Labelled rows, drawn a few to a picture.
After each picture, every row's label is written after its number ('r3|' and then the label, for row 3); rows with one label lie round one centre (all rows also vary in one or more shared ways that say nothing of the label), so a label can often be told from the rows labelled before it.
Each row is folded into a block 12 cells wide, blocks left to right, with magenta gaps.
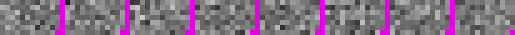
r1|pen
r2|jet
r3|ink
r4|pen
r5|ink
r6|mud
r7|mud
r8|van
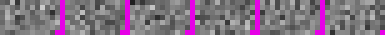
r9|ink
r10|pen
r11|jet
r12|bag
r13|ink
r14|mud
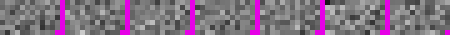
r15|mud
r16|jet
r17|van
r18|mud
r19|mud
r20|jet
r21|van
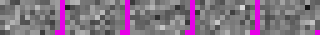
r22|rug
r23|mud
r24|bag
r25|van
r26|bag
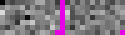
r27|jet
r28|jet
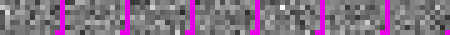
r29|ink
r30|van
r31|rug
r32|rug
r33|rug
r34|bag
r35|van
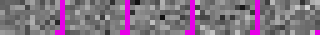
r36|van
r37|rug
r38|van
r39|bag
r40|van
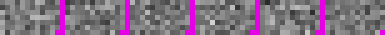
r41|mud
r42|rug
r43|pen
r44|pen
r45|rug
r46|mud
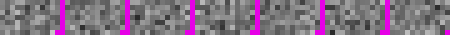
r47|pen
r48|van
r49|bag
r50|mud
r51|van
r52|mud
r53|bag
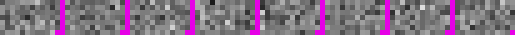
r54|bag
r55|pen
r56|bag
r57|ink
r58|rug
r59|ink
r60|ink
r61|van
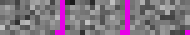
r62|ink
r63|van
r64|ink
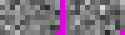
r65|bag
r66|rug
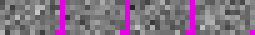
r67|mud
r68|ink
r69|rug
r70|rug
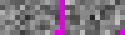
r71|pen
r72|bag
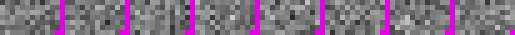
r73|jet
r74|pen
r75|mud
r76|pen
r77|ink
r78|mud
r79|bag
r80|jet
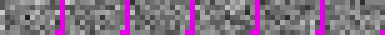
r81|mud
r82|pen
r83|jet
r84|ink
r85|bag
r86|bag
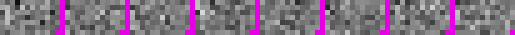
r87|ink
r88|mud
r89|rug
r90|ink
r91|rug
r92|rug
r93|ink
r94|jet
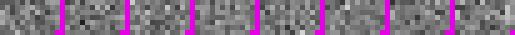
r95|jet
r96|ink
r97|pen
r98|ink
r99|van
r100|rug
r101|jet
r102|jet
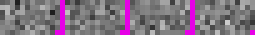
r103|ink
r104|jet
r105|van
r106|van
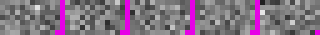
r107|pen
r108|pen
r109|ink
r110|mud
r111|jet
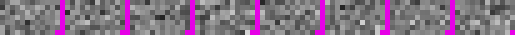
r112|mud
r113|van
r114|bag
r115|mud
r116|jet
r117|pen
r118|van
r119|bag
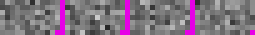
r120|jet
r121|mud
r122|bag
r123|rug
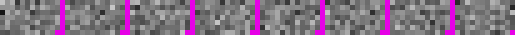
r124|ink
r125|van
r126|mud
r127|van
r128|bag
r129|jet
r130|rug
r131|mud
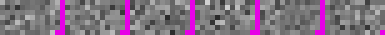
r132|van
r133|bag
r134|rug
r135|ink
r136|ink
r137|van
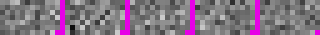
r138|van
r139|mud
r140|van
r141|rug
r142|van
